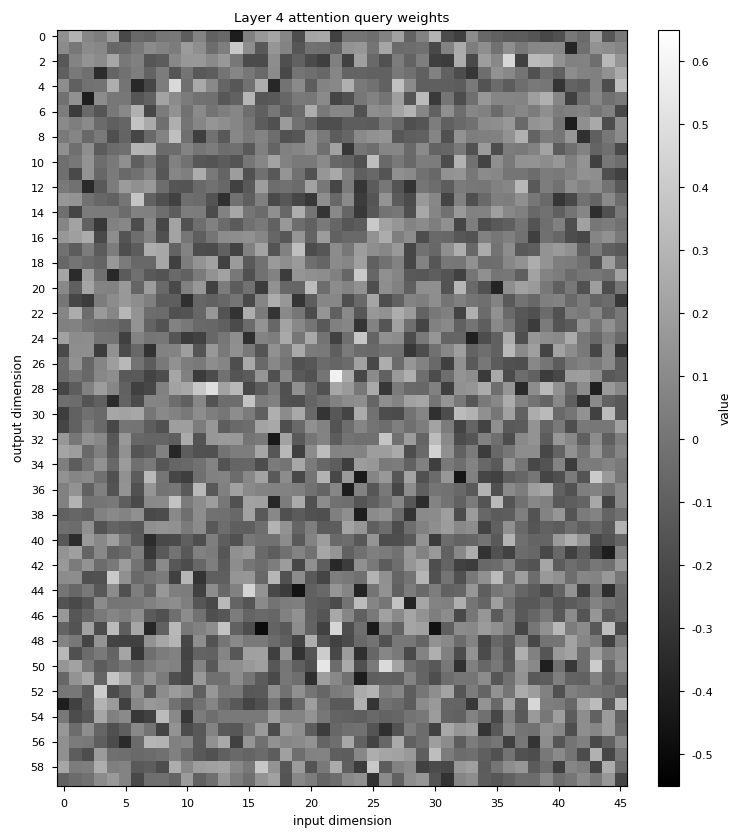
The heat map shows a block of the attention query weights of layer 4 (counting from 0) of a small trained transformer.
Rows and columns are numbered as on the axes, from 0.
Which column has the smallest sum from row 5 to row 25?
28
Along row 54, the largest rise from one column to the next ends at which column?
8
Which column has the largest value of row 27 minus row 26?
22
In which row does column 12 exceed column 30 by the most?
47
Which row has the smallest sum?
13
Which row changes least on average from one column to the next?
3
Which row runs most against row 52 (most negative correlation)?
51
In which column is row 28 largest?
12
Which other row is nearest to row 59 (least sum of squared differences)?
26
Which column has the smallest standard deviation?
42
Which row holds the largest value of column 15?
44
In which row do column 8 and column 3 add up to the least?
15
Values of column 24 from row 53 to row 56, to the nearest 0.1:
0.3 -0.1 0 -0.1
